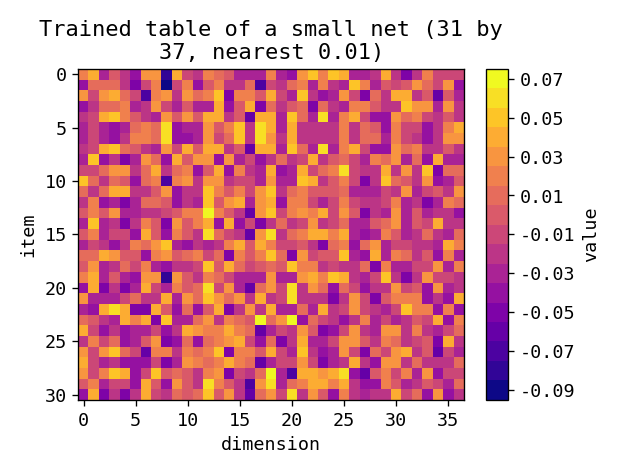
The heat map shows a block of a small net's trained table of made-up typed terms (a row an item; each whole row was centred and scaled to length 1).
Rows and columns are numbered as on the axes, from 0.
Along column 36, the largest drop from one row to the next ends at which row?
22
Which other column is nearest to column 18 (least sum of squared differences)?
25
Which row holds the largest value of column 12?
13
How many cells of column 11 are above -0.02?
15
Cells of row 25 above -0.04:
30
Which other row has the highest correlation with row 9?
28
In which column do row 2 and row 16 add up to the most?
8
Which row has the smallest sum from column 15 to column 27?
14
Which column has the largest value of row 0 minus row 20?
24
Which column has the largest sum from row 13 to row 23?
12
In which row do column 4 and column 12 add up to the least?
16
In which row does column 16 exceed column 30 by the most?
3
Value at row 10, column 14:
-0.02
